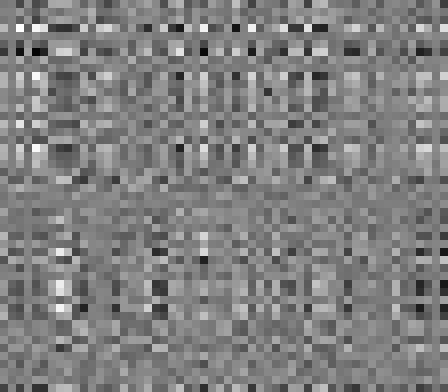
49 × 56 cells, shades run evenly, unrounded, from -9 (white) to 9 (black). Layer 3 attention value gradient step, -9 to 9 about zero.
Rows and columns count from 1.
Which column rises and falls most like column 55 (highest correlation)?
29
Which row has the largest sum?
7
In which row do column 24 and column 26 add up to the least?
4
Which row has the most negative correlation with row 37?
44
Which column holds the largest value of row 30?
56
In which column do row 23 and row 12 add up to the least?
42
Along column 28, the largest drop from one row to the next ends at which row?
49
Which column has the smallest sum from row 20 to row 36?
8
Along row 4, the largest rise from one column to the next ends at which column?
40
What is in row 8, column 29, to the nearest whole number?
-1
